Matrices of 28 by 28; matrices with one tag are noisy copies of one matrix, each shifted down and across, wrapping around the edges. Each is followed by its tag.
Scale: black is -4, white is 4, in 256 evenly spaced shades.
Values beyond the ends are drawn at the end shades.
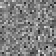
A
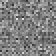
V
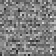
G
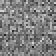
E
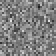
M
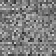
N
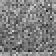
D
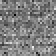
E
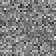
N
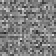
G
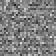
G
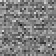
G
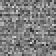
G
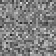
V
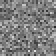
V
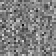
M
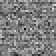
G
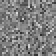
A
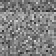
D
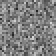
M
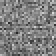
N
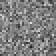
M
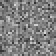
M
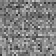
E
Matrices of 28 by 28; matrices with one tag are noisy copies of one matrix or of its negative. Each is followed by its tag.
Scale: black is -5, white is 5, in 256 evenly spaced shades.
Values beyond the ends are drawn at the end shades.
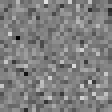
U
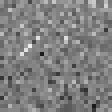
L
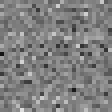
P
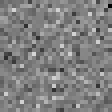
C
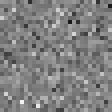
C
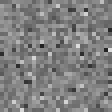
P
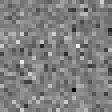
P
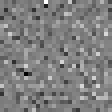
U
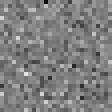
U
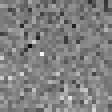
L
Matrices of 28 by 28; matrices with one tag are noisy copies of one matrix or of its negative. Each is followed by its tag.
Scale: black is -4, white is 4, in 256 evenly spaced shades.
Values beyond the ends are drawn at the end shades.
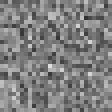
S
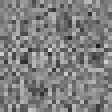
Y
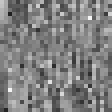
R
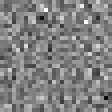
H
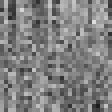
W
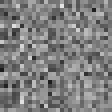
S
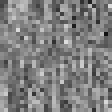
R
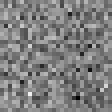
S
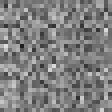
S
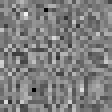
Y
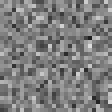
H
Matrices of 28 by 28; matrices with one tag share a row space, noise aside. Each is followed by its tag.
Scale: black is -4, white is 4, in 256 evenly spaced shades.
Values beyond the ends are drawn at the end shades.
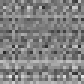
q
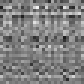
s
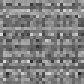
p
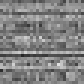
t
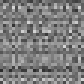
q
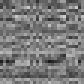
t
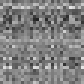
s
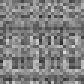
s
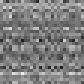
s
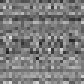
s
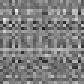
q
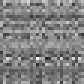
p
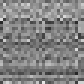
p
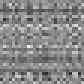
q
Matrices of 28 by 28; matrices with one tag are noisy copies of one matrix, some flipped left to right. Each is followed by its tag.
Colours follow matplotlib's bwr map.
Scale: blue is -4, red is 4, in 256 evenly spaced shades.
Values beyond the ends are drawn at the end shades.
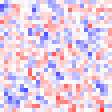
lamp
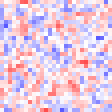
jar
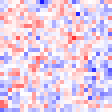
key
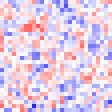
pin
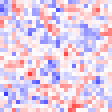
lamp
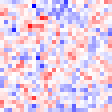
pin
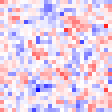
pin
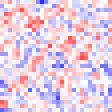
key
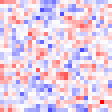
pin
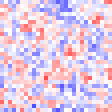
pin
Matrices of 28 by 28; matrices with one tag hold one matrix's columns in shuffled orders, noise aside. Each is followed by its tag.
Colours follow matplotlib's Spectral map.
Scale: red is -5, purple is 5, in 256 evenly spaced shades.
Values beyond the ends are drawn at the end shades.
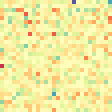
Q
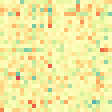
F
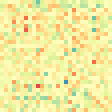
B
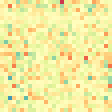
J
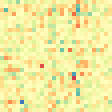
F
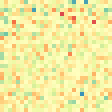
Q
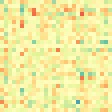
F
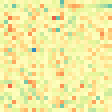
B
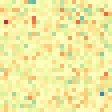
Q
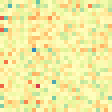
B
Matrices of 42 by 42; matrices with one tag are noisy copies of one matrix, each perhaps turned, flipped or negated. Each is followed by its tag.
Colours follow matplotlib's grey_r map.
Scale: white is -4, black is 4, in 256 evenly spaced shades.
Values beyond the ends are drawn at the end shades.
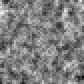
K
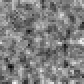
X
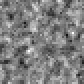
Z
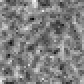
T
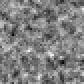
Z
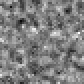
Z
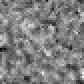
T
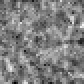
X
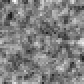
X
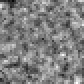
K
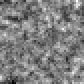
K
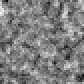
K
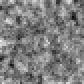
X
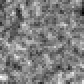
K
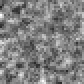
X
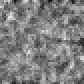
X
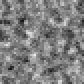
Z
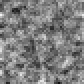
X
